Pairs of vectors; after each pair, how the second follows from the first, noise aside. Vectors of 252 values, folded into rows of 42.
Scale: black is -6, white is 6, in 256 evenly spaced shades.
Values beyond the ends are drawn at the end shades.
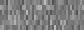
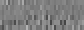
negated, partly zeroed.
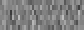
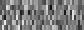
reversed, negated, scaled up.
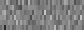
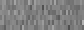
wrapped around, shrunk.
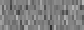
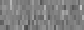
negated, partly zeroed.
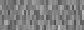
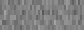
wrapped around, shrunk.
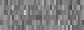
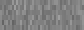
reversed, shrunk.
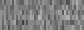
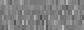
negated, partly zeroed.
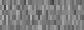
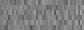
reversed, shrunk.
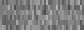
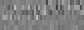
negated, partly zeroed.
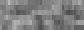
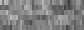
reversed, negated.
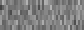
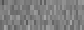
wrapped around, shrunk.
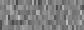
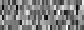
reversed, negated, scaled up.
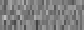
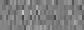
wrapped around, partly zeroed.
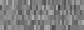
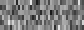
reversed, negated, scaled up.
